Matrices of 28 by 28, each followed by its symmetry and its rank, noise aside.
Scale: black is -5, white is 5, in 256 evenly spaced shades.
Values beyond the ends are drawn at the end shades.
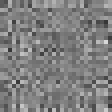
no symmetry, rank four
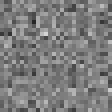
no symmetry, rank five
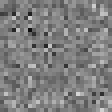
symmetric, rank four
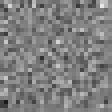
antisymmetric, rank six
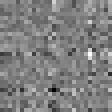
antisymmetric, rank four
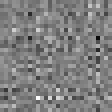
antisymmetric, rank four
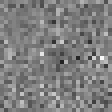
no symmetry, rank six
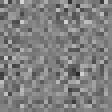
no symmetry, rank four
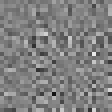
antisymmetric, rank four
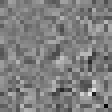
symmetric, rank four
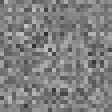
symmetric, rank four
